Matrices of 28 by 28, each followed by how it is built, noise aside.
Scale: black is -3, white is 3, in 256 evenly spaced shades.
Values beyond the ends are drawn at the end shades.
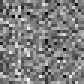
repeating rows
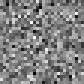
repeating rows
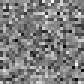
noise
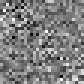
block diagonal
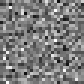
repeating rows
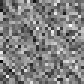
Toeplitz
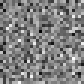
repeating rows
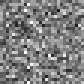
repeating rows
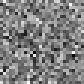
noise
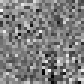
block diagonal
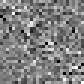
block diagonal
